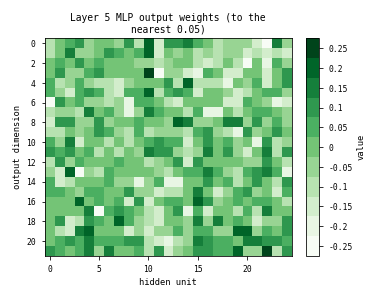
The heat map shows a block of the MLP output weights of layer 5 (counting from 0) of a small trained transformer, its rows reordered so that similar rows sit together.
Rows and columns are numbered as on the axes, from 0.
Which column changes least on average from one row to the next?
6
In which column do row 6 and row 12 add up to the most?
1
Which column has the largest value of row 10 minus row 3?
11
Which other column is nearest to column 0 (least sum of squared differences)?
24
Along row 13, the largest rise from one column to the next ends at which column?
2
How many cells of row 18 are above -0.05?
15
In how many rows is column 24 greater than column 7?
9
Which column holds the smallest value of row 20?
12
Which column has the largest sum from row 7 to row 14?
22
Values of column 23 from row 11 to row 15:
-0.1 0 0.05 -0.1 -0.15
